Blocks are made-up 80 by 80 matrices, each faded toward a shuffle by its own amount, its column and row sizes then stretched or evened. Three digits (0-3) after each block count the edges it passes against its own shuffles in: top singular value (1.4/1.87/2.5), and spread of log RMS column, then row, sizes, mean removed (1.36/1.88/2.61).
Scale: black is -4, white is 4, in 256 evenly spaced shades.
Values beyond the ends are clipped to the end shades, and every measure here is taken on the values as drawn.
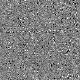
1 2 1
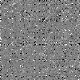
2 2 2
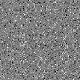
2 1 0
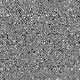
1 0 2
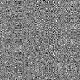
2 2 0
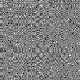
3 0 0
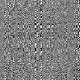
3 3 1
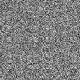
2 0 1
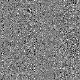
0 3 0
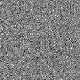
2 1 0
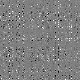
1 3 2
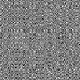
3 1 2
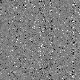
1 2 0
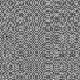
3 1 1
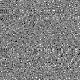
2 0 1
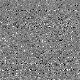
1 1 3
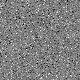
0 0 0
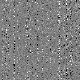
0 3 0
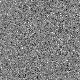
0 1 0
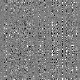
2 3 2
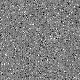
1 0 0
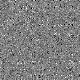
1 1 2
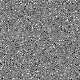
1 0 1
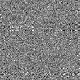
2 0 2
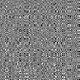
3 3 2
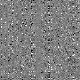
2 3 0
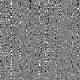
2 3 1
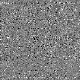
1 2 2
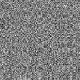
2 1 1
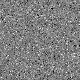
0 0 0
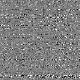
0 1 3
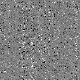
0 2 1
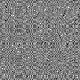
3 1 1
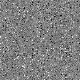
0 2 0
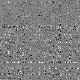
1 2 3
